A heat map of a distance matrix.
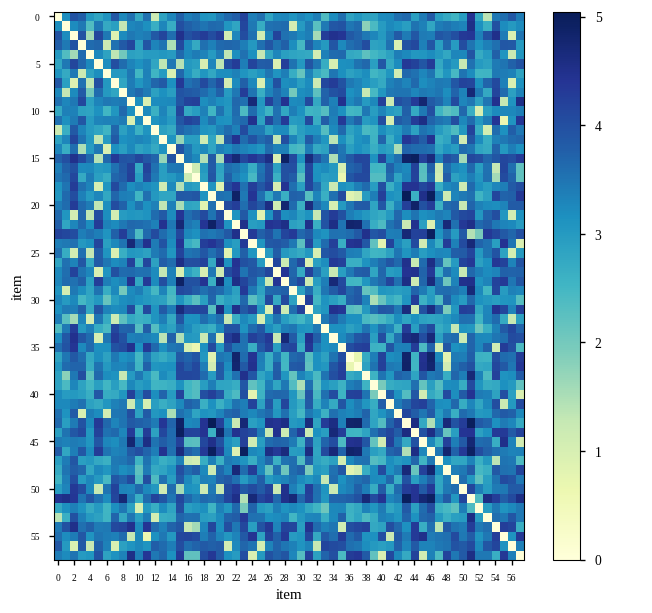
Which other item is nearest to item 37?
36
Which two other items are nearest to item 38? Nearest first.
8, 1
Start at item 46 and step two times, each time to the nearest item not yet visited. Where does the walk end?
43
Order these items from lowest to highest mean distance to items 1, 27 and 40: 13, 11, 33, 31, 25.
13, 25, 33, 11, 31
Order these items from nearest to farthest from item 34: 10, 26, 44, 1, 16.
16, 10, 1, 26, 44
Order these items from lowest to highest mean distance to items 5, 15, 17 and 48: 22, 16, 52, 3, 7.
16, 52, 3, 7, 22
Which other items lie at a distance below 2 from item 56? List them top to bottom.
2, 4, 7, 21, 25, 32
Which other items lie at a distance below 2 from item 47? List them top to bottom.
16, 17, 35, 54
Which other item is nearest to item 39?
30
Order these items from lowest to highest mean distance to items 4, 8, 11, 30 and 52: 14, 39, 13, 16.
39, 14, 13, 16
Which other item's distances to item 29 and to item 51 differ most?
1
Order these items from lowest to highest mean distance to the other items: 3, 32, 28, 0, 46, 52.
32, 52, 0, 3, 28, 46
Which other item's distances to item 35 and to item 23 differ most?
54
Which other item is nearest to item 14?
6
